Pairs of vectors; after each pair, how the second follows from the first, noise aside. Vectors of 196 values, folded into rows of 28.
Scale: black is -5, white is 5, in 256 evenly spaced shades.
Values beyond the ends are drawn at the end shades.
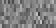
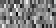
reversed, scaled up.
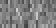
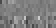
reversed, partly zeroed.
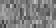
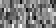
reversed, scaled up.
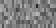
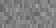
negated, shrunk.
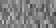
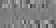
partly zeroed.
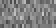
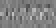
reversed, partly zeroed.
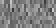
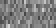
shuffled.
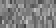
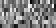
reversed, scaled up.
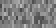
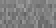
wrapped around, shrunk.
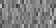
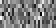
wrapped around, negated, scaled up.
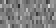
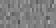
wrapped around, shrunk.
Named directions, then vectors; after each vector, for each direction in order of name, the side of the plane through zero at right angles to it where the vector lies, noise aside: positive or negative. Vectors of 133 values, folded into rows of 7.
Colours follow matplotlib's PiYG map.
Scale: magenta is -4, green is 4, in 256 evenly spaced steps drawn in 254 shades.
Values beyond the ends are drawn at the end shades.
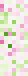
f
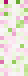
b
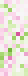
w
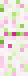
positive, negative, negative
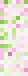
negative, positive, negative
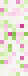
negative, positive, positive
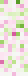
positive, negative, negative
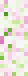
positive, positive, positive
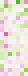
positive, negative, positive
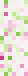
negative, negative, negative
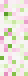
positive, positive, positive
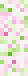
negative, negative, positive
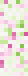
positive, negative, negative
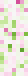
negative, positive, positive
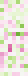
positive, negative, negative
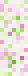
negative, positive, negative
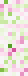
negative, positive, negative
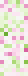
positive, positive, negative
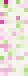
positive, negative, positive
